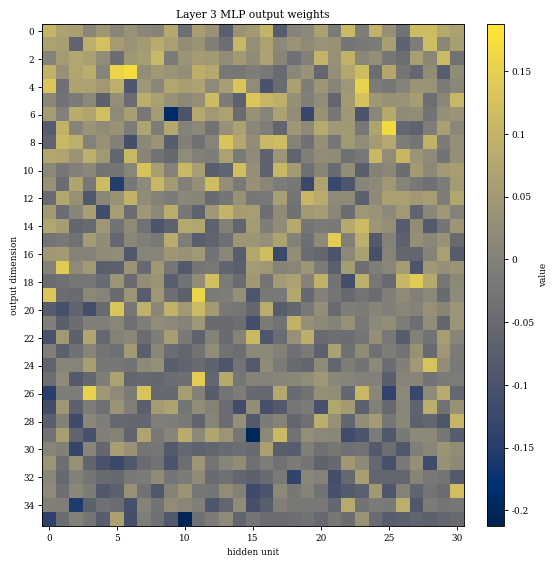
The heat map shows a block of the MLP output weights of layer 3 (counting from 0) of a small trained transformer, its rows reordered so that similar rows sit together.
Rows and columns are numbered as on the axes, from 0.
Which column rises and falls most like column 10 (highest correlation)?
7
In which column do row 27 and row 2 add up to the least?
0
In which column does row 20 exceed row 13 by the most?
11
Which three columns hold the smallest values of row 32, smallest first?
18, 21, 30
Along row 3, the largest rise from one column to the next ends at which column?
5
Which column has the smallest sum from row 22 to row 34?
25
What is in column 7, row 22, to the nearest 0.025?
-0.05
